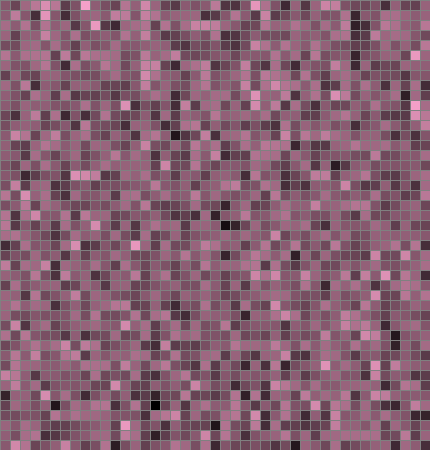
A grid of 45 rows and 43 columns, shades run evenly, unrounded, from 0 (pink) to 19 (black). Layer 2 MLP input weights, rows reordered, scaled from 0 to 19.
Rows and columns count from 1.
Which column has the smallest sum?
28
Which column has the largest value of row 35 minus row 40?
40
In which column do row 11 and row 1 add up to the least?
26
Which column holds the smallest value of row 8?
15
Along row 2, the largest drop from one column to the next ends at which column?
5
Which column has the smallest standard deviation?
11
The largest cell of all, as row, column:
41, 16
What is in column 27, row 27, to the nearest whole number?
12
